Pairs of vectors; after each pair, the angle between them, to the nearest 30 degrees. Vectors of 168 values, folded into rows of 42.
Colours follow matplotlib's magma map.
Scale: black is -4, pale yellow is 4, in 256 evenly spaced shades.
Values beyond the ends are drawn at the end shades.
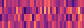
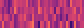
90 degrees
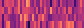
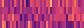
150 degrees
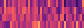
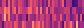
60 degrees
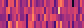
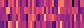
30 degrees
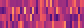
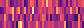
30 degrees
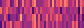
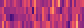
60 degrees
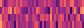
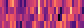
90 degrees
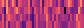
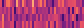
90 degrees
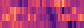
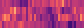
30 degrees
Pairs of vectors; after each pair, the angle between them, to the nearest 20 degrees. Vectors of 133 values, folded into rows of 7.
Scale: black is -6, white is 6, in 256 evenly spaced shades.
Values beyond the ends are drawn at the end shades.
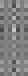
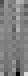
120 degrees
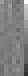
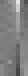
120 degrees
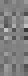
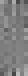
120 degrees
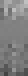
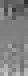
160 degrees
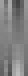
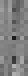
60 degrees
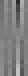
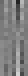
20 degrees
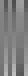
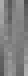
60 degrees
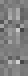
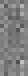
140 degrees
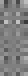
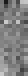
40 degrees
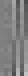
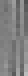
20 degrees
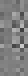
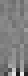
80 degrees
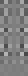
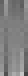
80 degrees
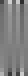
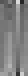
60 degrees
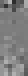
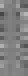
80 degrees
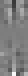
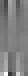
100 degrees
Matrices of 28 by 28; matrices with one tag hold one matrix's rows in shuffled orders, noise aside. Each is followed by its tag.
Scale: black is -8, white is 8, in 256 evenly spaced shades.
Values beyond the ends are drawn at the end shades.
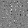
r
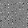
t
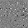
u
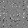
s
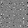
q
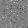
r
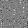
q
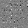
r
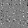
q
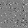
u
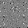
s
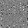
q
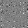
q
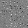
r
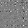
u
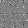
s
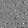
u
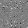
r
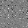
t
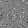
q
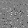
r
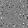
q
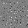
r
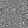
q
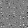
q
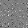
t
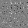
r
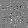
r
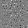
r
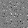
r
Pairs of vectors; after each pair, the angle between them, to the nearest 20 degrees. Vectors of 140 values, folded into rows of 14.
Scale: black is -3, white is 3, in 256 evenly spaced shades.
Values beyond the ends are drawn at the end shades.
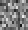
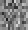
120 degrees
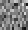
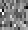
100 degrees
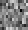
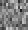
20 degrees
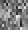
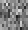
160 degrees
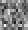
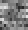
120 degrees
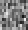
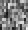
160 degrees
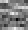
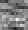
160 degrees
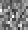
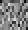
100 degrees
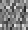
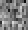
100 degrees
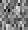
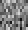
60 degrees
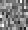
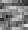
80 degrees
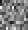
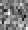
100 degrees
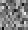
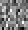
80 degrees
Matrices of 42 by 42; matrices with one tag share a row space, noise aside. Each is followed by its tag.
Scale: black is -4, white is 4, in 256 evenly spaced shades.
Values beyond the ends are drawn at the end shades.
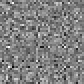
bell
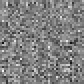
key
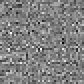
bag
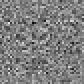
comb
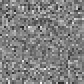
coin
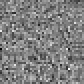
coin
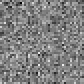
bag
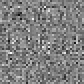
bag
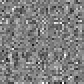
bell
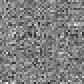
coin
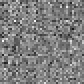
key
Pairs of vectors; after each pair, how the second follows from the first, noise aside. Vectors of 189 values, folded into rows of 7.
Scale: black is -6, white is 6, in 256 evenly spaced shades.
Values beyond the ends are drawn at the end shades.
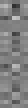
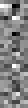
scaled up.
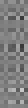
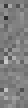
reversed, negated, partly zeroed.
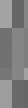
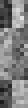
negated, scaled up.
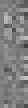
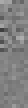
reversed, negated, partly zeroed.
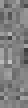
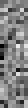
reversed, scaled up.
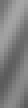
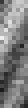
scaled up.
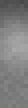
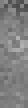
partly zeroed.
